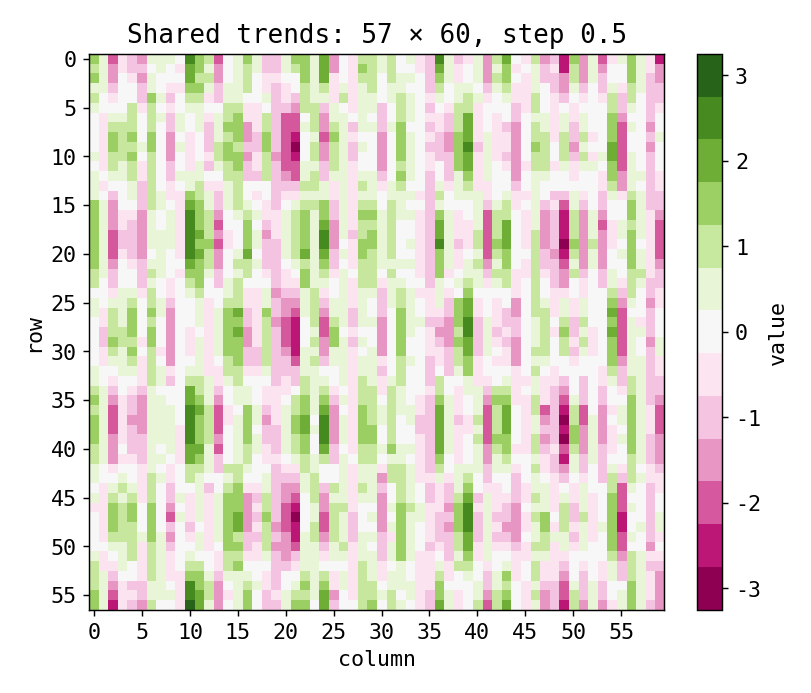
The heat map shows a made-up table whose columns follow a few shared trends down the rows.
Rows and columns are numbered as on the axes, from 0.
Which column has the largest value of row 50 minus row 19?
49
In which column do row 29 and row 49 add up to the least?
21
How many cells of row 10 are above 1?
7
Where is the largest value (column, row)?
10, 56
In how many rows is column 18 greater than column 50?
27
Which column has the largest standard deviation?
24
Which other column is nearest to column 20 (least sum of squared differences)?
55
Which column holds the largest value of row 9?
39
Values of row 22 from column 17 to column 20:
0 -0.5 -1 -0.5
